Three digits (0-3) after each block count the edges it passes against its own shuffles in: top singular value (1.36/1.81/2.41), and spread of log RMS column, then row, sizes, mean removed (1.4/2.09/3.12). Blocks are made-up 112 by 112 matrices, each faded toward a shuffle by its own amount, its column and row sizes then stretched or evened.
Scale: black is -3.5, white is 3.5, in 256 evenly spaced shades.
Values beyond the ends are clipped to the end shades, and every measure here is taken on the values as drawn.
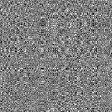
3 2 2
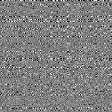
3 1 3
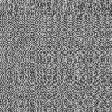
3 1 0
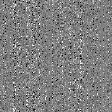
0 3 0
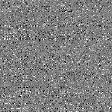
2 1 2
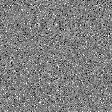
2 0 1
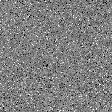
1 0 0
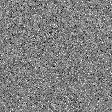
0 0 0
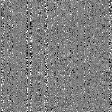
2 3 0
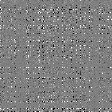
1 3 3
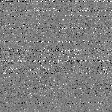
0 0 3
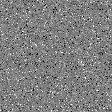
0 0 1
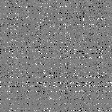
0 2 3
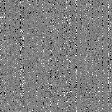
1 3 1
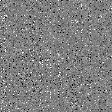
0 2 1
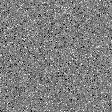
1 0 0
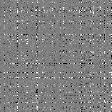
2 3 3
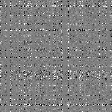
2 3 3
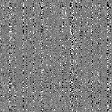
3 3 2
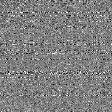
2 0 3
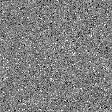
0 1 0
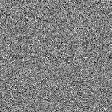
2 0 1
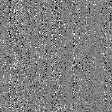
0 3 1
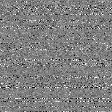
2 0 3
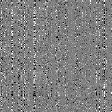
3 3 0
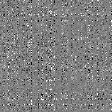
0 3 2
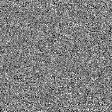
0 1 2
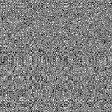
3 1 1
